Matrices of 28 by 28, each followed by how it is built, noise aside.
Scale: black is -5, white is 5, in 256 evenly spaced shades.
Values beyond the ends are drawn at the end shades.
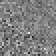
lower triangular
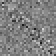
banded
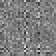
low rank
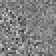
lower triangular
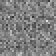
blocks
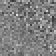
upper triangular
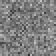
blocks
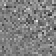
upper triangular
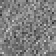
Hankel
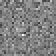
low rank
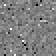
sparse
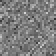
Hankel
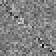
banded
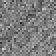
Hankel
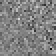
upper triangular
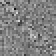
banded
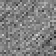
Hankel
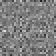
low rank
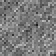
Hankel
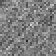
Hankel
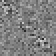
banded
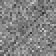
Hankel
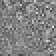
upper triangular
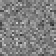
low rank
